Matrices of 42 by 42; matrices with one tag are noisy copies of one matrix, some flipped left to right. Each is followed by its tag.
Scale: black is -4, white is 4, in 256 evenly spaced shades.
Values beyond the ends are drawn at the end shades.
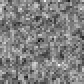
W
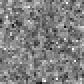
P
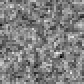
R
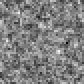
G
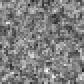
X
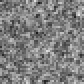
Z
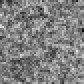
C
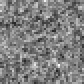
W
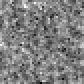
P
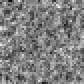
P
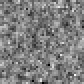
P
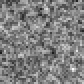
C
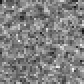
C
